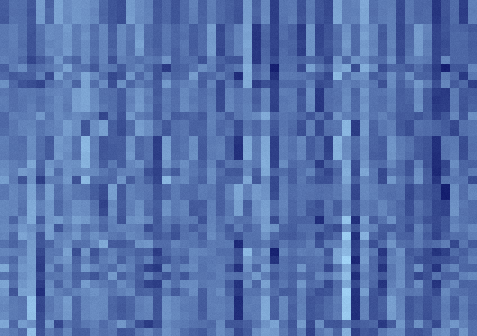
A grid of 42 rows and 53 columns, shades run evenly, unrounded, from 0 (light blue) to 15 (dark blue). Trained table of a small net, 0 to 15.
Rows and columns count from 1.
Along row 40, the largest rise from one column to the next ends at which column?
40
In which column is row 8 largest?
29
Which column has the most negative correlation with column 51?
12
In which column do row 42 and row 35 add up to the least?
39
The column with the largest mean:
49
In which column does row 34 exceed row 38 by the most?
17
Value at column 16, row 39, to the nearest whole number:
7
